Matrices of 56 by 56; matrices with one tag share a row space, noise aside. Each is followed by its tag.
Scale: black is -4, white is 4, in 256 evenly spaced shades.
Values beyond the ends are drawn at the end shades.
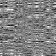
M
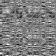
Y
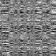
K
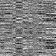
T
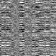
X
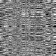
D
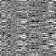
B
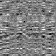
Y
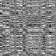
Y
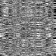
D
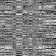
T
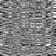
D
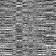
T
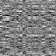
Y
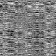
M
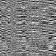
B
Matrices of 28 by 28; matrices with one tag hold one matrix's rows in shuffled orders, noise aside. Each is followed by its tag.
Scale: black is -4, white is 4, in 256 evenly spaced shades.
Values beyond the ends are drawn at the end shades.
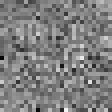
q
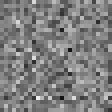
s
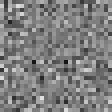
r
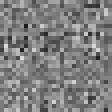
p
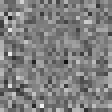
r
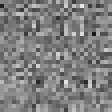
q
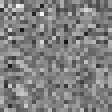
r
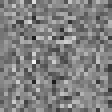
s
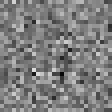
s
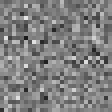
p
